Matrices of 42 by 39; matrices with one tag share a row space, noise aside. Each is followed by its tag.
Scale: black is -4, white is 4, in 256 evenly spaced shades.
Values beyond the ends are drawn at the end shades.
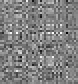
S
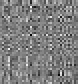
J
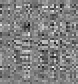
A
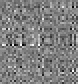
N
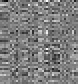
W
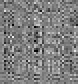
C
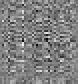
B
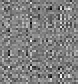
J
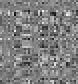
A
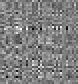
S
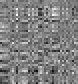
W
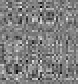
S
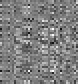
A
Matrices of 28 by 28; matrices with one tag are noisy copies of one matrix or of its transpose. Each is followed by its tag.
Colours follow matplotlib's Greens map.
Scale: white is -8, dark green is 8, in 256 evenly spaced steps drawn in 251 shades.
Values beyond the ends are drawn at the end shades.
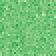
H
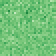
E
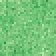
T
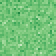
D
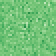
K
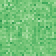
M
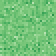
H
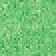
M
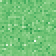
K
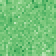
T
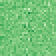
K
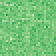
M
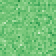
D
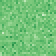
H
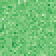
H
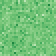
H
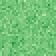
H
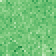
T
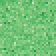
H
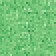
K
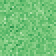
E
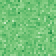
D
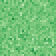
D
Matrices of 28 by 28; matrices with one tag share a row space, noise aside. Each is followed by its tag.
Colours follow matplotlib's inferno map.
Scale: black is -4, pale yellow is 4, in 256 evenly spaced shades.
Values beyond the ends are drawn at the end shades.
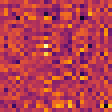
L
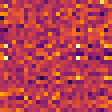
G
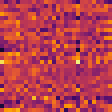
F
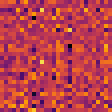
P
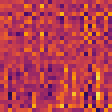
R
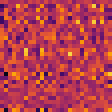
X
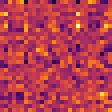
G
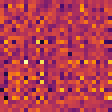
X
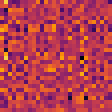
X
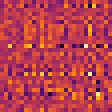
R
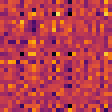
P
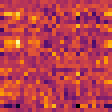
F
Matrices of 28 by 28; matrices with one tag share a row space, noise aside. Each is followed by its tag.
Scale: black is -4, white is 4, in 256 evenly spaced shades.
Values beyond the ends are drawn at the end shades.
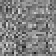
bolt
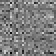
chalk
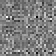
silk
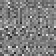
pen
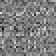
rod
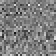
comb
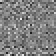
pen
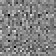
pen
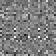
comb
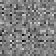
rod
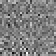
pen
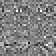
comb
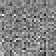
rod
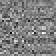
chalk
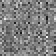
comb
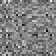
bolt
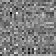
chalk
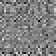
comb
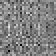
pen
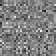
comb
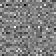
comb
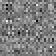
silk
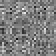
rod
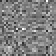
bolt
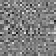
pen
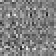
pen
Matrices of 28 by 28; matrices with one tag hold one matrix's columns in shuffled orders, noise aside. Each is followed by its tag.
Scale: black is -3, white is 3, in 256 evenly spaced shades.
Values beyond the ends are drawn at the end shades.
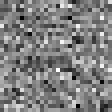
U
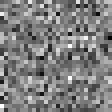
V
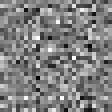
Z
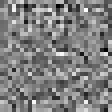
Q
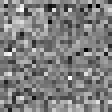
Q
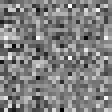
Z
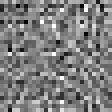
Q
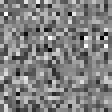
V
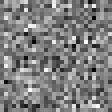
U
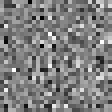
U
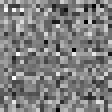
Q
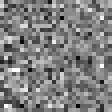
U
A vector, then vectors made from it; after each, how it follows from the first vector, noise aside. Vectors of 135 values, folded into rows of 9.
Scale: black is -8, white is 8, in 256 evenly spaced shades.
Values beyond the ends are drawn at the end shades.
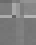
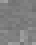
wrapped around, shrunk.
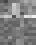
scaled up.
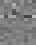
sign-scrambled.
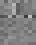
sign-scrambled.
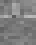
copied.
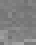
wrapped around, shrunk.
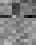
negated, scaled up.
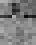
negated, scaled up.
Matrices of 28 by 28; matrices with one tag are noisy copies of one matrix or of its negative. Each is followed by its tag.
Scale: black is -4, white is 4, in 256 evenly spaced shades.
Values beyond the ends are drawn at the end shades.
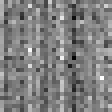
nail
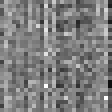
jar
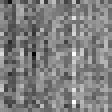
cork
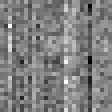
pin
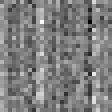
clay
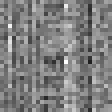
pin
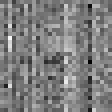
pin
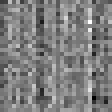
clay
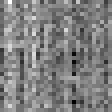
cork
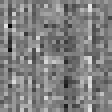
pin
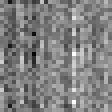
cork
